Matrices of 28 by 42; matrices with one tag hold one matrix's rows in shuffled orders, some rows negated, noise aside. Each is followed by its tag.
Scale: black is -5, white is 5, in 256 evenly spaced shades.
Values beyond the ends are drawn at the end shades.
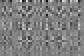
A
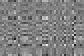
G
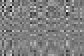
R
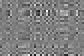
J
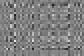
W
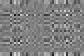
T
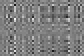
W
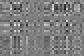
T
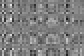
R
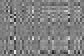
W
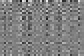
A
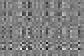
A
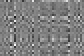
W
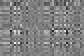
T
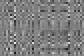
W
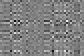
T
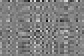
J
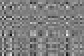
R
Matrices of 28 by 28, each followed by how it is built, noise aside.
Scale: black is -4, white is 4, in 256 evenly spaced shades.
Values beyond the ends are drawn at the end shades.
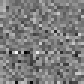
uneven rows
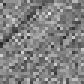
Hankel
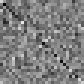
diagonal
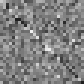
diagonal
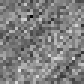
Hankel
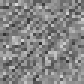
Hankel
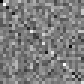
diagonal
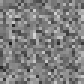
repeating columns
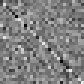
diagonal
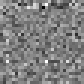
uneven rows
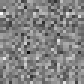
repeating columns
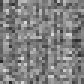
blocks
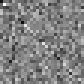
diagonal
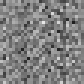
repeating rows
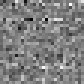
uneven rows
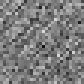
Hankel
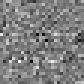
uneven rows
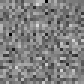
blocks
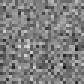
blocks
